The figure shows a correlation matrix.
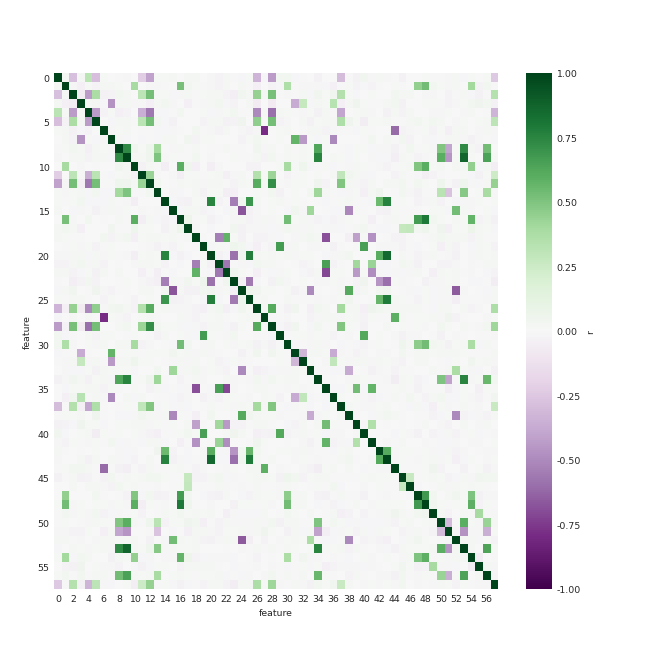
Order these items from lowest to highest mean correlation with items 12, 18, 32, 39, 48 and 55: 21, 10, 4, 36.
4, 21, 36, 10
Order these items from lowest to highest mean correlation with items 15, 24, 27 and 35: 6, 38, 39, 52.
6, 52, 38, 39
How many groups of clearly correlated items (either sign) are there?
11
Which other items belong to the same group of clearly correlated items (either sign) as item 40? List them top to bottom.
19, 29
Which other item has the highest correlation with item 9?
53
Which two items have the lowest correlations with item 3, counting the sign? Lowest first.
7, 31
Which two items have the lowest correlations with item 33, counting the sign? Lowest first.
24, 38
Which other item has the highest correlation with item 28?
12
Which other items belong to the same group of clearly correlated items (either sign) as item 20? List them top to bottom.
14, 23, 25, 42, 43
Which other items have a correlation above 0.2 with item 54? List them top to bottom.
1, 10, 16, 30, 47, 48
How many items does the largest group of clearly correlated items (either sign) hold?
10
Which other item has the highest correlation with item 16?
48
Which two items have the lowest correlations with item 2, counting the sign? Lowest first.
4, 0
